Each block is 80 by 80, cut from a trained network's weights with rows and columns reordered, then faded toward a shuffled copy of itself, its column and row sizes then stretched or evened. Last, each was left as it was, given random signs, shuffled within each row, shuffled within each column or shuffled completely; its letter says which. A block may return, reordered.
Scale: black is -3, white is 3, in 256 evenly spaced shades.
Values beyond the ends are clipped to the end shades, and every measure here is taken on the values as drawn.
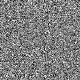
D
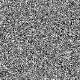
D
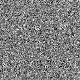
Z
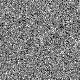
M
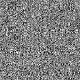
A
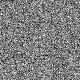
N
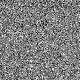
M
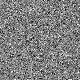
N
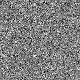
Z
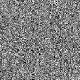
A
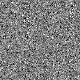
D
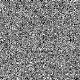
D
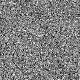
Z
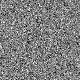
M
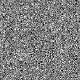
A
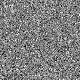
Z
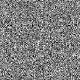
A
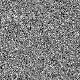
M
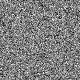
N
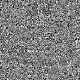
A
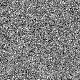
N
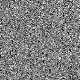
M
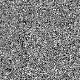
D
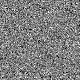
Z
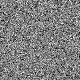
N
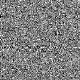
A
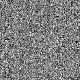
M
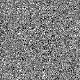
A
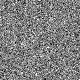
N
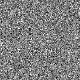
D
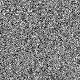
Z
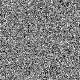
M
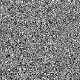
A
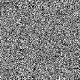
A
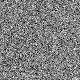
N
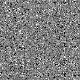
D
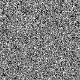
D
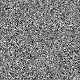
D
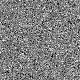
N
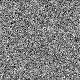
N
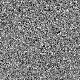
Z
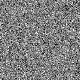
M
